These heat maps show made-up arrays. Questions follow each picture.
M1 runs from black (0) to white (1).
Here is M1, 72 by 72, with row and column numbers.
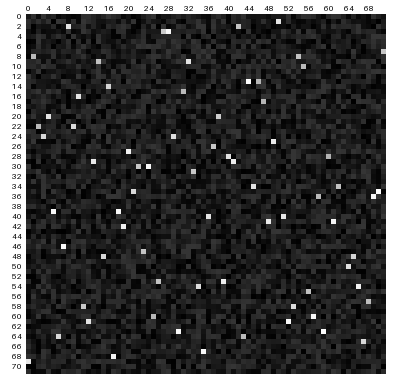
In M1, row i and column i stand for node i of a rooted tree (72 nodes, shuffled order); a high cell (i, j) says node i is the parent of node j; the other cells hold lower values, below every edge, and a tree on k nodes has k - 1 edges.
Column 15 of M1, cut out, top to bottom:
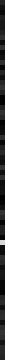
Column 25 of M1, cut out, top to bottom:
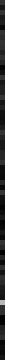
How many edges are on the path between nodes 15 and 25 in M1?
8
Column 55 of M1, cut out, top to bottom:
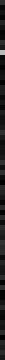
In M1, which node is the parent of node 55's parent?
16
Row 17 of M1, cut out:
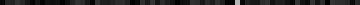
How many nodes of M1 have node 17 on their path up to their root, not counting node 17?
2
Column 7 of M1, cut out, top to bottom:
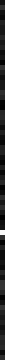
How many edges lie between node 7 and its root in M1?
6
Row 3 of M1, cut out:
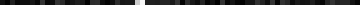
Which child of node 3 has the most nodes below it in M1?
28
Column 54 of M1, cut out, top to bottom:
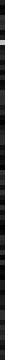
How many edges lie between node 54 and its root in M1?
5
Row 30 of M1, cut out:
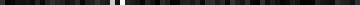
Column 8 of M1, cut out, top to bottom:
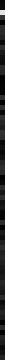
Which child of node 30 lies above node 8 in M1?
22
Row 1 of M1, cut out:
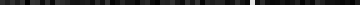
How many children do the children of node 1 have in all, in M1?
1
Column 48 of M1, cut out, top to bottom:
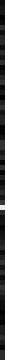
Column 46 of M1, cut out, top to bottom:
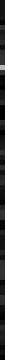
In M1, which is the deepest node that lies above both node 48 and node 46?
29
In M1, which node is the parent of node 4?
20
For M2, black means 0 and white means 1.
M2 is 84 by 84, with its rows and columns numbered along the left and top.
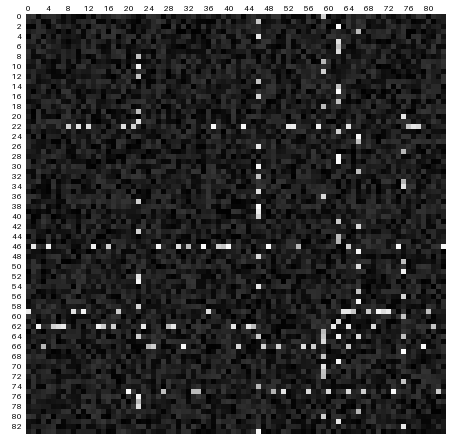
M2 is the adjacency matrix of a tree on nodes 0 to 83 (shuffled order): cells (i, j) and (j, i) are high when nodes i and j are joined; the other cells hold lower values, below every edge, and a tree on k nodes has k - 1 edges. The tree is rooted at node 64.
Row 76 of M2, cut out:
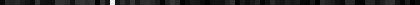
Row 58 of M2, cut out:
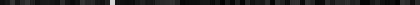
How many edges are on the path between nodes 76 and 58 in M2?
2
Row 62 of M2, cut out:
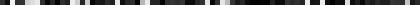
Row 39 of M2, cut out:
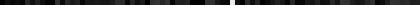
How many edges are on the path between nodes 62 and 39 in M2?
3
